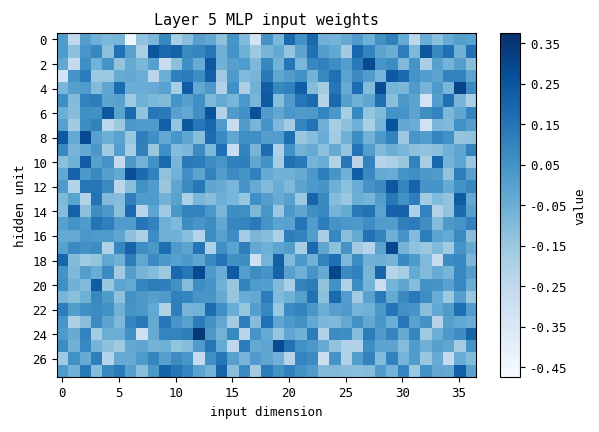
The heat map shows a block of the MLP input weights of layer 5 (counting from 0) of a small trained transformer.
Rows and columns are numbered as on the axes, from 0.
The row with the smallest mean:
0
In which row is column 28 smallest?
20
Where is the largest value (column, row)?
12, 24
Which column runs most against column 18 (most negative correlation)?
8
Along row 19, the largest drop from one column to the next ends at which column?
29
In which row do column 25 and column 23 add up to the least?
26
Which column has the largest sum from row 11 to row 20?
35
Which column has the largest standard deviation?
6
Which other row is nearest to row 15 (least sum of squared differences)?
11
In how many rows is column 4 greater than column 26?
11
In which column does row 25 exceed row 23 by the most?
19
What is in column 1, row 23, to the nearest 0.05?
-0.2
